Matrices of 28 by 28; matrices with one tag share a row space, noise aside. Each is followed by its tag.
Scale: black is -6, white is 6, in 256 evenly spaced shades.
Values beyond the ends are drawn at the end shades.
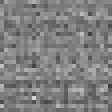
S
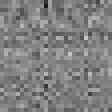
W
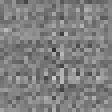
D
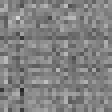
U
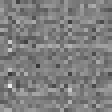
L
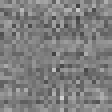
D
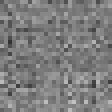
L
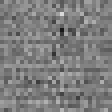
D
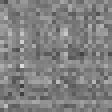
U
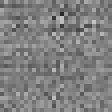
D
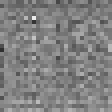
S
